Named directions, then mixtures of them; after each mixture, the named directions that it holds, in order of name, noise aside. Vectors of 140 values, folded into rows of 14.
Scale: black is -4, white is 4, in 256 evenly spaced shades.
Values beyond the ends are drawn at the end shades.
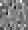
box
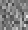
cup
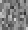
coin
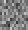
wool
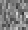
cup, wool.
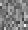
box, cup.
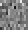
box.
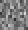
coin.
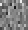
box.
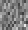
coin, cup.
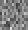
wool.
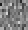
box.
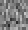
cup, wool.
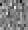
box.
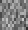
coin, cup.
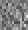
cup.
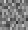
wool.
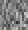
cup, wool.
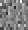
box.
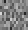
coin, wool.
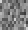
coin, cup.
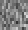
cup, wool.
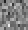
box, wool.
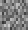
wool.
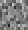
box, wool.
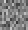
wool.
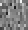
box.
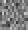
wool.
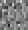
box, wool.
